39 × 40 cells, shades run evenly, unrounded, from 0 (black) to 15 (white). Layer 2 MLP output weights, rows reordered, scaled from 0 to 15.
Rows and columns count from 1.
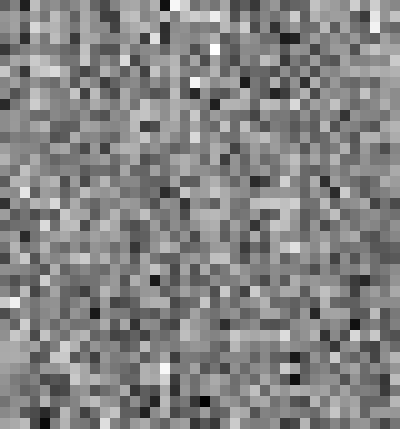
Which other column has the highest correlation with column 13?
4
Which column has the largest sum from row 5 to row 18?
40
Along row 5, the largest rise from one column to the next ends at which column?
22
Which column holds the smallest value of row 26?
16
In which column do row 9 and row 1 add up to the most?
18
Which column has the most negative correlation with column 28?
1
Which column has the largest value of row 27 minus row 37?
21
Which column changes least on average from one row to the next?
39
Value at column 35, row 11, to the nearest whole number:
3
